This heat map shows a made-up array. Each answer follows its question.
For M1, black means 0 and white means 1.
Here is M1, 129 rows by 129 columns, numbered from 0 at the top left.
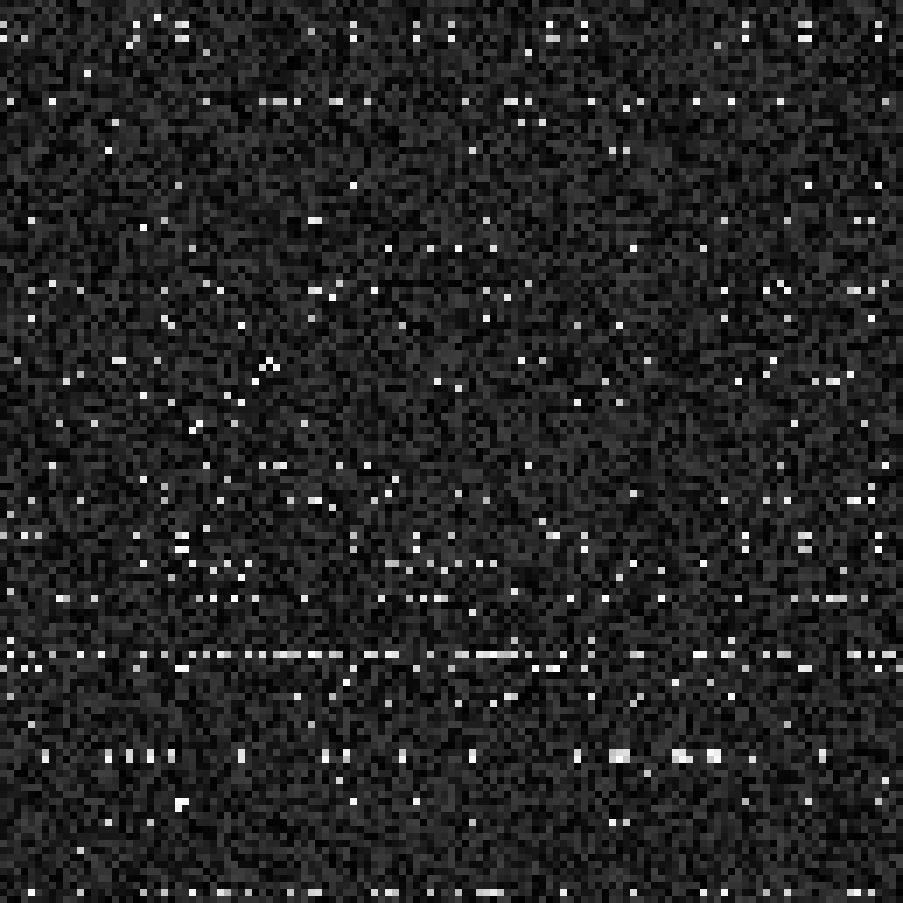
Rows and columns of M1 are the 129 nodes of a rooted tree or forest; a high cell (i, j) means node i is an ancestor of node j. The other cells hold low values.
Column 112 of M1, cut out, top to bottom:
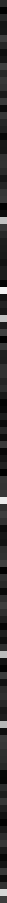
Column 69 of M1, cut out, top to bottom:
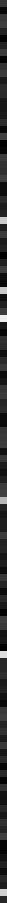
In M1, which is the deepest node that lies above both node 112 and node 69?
45
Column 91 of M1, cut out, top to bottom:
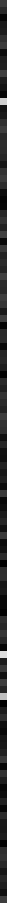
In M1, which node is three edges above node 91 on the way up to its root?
93
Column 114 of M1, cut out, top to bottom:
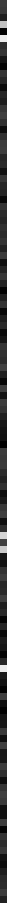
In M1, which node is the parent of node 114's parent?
3
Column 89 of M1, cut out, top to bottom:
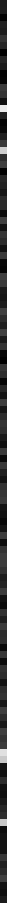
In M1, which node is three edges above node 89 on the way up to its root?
117
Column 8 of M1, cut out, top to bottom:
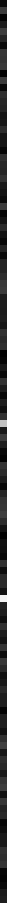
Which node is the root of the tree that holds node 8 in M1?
85
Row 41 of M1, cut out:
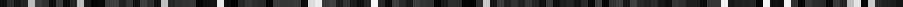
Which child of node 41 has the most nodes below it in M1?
31
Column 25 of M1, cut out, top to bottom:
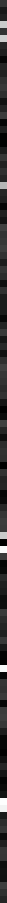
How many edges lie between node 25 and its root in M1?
8
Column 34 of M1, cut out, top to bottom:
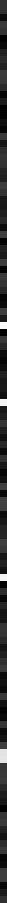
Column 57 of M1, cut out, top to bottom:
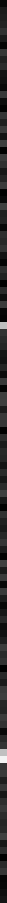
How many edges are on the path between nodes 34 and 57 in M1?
2
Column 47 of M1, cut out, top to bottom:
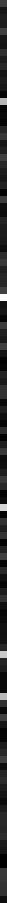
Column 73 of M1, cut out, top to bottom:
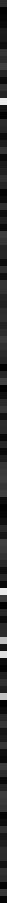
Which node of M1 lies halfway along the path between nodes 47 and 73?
99
